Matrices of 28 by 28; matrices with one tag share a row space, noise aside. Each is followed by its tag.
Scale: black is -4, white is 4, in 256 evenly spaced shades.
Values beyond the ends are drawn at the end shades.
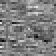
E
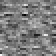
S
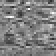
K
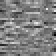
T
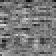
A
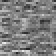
A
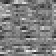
A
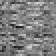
E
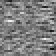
K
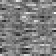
A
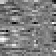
T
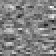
K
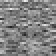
S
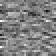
S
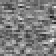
K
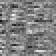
E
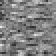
E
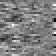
T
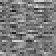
E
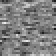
A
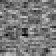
S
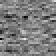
S
